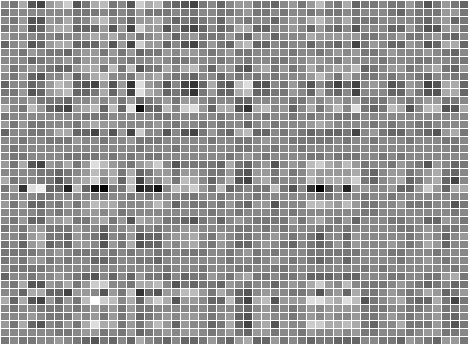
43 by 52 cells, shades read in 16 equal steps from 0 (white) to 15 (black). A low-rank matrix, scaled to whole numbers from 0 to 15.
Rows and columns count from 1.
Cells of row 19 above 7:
8
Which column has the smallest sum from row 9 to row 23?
11
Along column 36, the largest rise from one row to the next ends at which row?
24
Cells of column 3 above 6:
30
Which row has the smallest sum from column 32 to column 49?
38
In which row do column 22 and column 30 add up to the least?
14
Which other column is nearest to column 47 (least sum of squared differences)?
2
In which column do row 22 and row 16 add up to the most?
28
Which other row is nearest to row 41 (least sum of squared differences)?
26
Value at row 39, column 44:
7
